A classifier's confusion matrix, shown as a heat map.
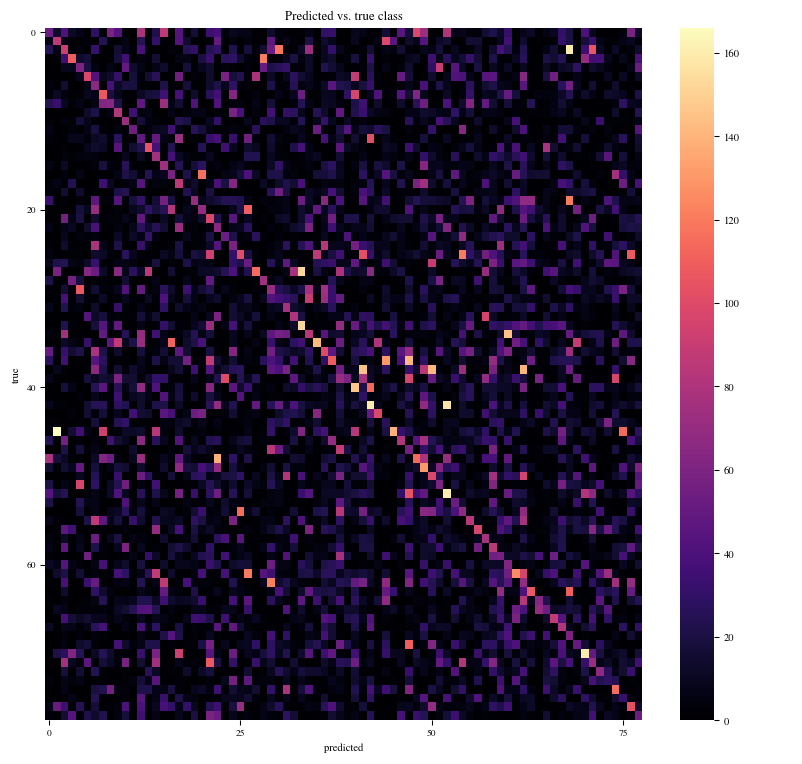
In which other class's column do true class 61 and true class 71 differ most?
26
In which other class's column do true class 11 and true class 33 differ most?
21
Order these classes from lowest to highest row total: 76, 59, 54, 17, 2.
59, 17, 76, 54, 2
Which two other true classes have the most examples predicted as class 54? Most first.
25, 71
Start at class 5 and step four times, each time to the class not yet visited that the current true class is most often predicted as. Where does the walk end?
47
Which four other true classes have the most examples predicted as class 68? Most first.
2, 19, 63, 36
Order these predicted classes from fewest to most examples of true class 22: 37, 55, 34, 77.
55, 77, 37, 34
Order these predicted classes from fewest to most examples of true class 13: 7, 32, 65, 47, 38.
7, 32, 47, 38, 65
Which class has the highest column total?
62
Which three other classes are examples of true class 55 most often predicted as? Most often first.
6, 62, 24
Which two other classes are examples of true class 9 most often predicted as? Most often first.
24, 38
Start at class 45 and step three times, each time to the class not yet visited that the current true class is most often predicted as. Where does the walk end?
73
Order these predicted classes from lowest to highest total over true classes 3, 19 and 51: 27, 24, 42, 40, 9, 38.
27, 40, 38, 42, 24, 9
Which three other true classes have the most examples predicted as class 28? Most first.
3, 4, 61
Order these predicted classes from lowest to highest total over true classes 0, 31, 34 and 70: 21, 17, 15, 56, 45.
45, 56, 21, 15, 17
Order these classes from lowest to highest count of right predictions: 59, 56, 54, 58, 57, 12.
12, 59, 54, 57, 58, 56
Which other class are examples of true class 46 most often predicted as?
49
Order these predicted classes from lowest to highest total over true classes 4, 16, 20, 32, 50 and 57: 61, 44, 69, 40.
40, 44, 61, 69
